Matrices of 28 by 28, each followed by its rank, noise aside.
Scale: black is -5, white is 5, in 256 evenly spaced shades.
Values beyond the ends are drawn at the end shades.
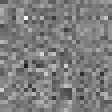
six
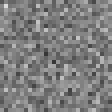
eight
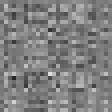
three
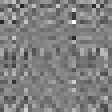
three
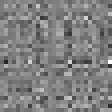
three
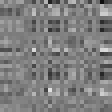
two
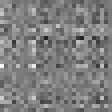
three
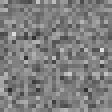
six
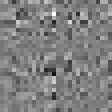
three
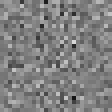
six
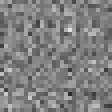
six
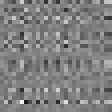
two
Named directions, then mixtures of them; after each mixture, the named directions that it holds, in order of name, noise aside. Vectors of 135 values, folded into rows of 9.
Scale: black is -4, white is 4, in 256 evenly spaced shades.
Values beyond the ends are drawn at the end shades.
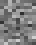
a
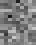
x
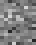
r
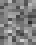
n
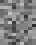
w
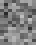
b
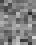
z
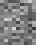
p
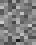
a, n, w.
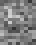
a, r, w.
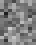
b.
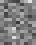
b, p, x.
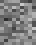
p.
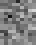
x.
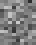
w, x, z.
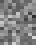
n, r, z.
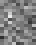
n, r.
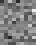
w, x, z.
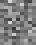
n, p, w.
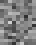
w.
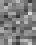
p, z.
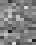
r.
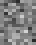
b, r, x.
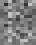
b, n, w.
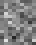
b, n, x.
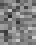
a, x, z.
